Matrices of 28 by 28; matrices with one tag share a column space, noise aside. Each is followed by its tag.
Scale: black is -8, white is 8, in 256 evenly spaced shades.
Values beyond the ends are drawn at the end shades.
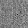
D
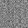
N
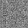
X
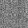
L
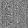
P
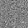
P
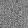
D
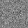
X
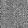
P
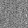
L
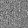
X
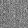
L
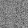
D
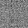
N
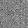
X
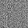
P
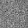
X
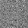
N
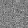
D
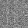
D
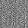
D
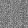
D
